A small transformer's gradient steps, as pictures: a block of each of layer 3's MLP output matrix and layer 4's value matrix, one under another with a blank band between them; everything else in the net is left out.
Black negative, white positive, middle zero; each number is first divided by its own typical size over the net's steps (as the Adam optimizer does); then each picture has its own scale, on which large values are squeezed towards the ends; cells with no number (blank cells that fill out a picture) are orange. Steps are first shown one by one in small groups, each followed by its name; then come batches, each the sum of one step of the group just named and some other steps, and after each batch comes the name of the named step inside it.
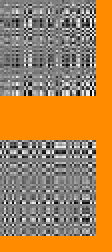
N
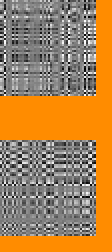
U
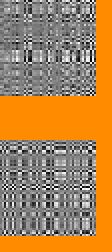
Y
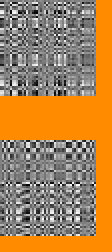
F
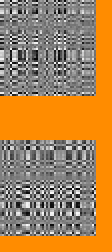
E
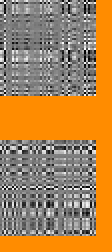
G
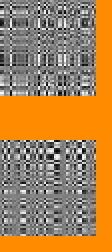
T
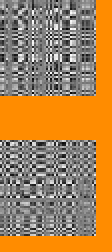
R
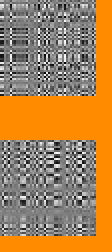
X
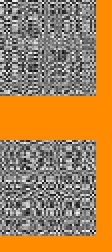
E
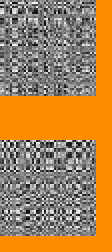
F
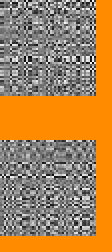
Y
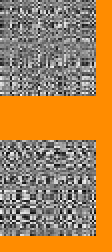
T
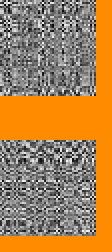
T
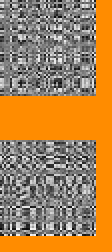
X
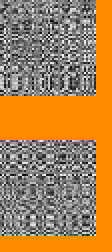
U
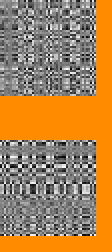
R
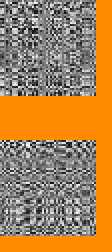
F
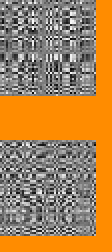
R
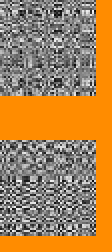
N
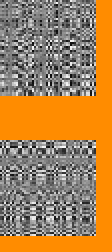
N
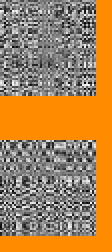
N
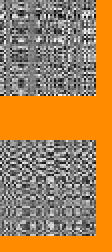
U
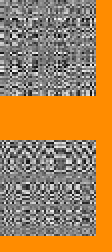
N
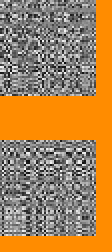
X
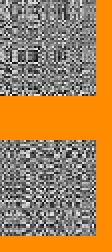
E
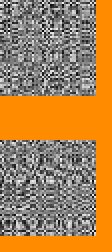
R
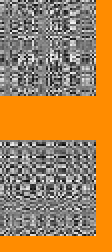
R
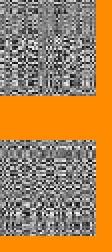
E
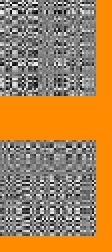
F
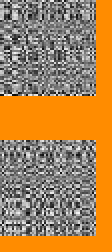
E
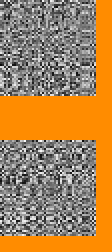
T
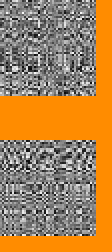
T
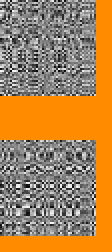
E
